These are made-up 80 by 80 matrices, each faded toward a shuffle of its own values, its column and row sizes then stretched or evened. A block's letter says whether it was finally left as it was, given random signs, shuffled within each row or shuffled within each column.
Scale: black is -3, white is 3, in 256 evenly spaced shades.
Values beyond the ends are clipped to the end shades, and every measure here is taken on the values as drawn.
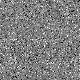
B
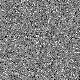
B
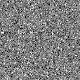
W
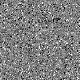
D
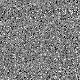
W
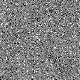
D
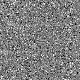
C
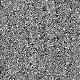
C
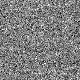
B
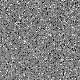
C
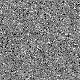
B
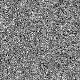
C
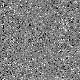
D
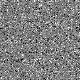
W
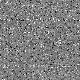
B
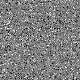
W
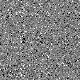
D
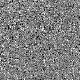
D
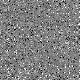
D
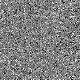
W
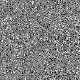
D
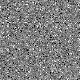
D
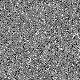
C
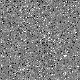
W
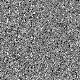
C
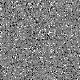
D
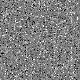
C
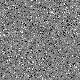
B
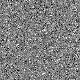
C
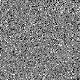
D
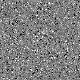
W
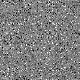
D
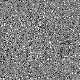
W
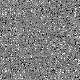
D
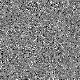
W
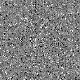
D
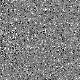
W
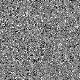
W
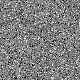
C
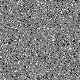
B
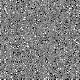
D
